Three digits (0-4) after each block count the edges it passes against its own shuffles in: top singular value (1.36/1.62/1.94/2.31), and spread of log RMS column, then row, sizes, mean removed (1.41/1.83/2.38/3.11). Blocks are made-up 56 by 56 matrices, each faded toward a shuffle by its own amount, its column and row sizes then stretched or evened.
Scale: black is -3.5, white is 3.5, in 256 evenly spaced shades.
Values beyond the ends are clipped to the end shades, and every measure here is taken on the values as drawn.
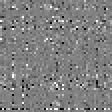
2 2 3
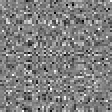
4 1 1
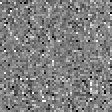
1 1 1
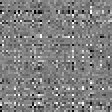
4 3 4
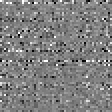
1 1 4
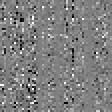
0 4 1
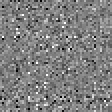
0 2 2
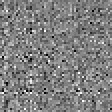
2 1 2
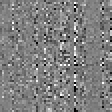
2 4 1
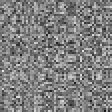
3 2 0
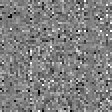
0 3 1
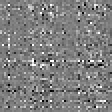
2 3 3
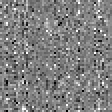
2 3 0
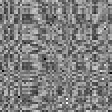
4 2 0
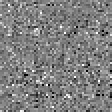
1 1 2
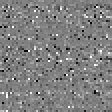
1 1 3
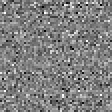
1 1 3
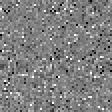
1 0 0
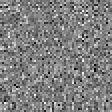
3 1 0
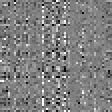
4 4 1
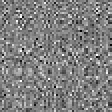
4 2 1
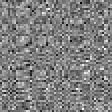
4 1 0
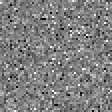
0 0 0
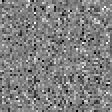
2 1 0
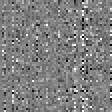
1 4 2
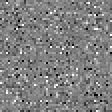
0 2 2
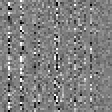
3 4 0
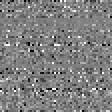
0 1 4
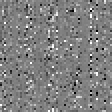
1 4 0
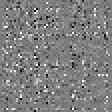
1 3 2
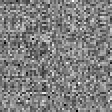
3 2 0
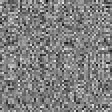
4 1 1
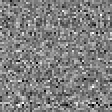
2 0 2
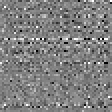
4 1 3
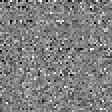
0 1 3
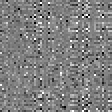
4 3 1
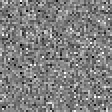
0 1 0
